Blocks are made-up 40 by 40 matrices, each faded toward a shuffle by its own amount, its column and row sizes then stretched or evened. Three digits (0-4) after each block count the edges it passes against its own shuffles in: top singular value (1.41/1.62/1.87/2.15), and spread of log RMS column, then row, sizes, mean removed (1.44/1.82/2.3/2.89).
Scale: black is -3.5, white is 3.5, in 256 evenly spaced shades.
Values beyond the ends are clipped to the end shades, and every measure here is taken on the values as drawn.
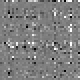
2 2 3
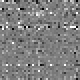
1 1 3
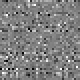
3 0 3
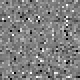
0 0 1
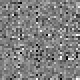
0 2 2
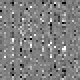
2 4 0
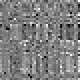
4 2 0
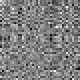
4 1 1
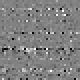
1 0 3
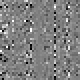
2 4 0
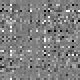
0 3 3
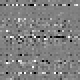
2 1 4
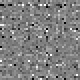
1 2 2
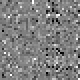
2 2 0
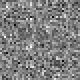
2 0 0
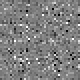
1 2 1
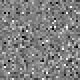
0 1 1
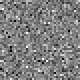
1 0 1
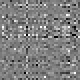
4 2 3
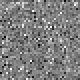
0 0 0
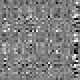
4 3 2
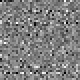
1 2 2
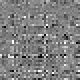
4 2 3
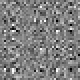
4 3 2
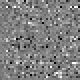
0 1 3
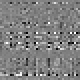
3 1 4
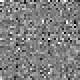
1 1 2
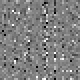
2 3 0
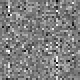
0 2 0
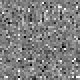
0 1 1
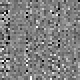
2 4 0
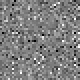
1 1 0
